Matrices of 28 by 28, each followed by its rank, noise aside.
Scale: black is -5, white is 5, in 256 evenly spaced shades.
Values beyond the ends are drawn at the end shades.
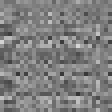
three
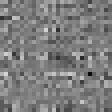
four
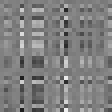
one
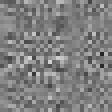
four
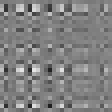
one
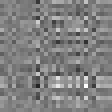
two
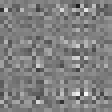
three
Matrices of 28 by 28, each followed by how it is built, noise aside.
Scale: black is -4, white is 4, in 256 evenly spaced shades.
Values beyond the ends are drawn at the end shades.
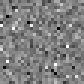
sparse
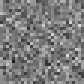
Toeplitz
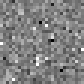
sparse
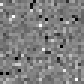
sparse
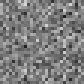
repeating rows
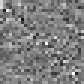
banded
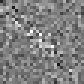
banded
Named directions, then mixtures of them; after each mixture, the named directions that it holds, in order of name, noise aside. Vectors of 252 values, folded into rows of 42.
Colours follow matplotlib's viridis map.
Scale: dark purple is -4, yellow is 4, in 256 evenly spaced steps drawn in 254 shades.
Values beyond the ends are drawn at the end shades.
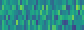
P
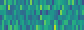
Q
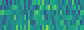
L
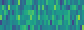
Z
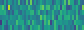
P, Q, Z.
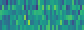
L, P, Z.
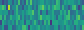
Q, Z.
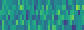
P.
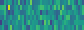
Q, Z.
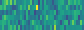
L, Q, Z.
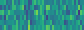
L, P, Z.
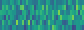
P.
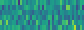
P, Z.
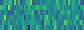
L, Q, Z.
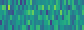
Q, Z.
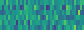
L, P, Q.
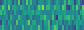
P, Q, Z.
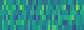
P.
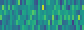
P, Z.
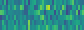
L, P, Q.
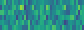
L, P, Z.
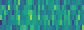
Z.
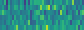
L, Q.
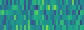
L.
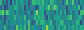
L.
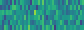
L, Q.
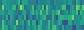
P.
